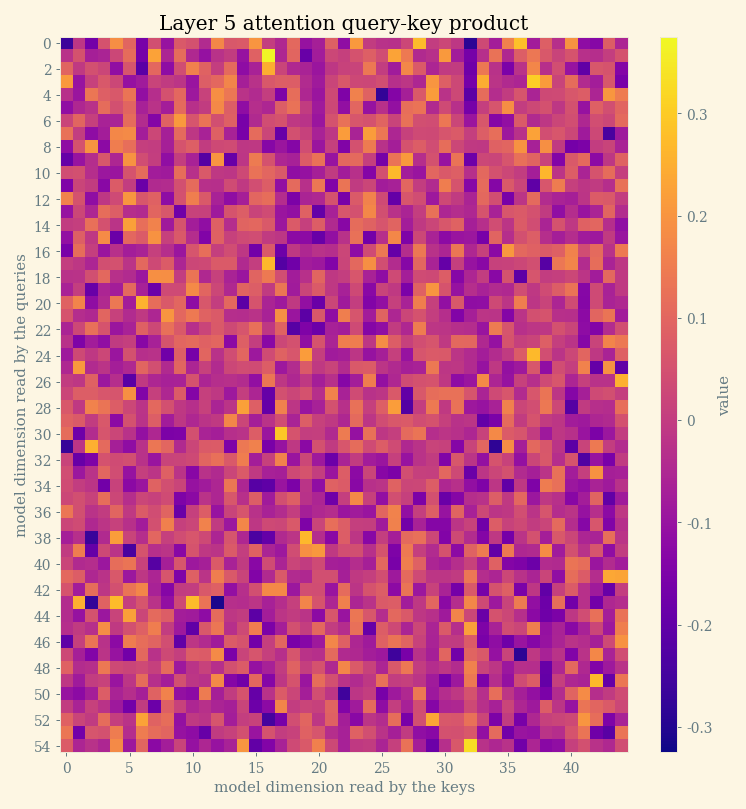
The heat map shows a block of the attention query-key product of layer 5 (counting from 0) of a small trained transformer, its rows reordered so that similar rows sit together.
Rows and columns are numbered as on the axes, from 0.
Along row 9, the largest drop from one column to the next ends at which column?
13
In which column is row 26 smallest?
5
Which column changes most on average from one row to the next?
42
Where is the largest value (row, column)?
1, 16
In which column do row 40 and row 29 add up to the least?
33
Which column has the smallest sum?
41
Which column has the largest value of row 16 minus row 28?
40
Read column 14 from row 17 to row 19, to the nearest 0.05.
-0.05 -0.1 0.1
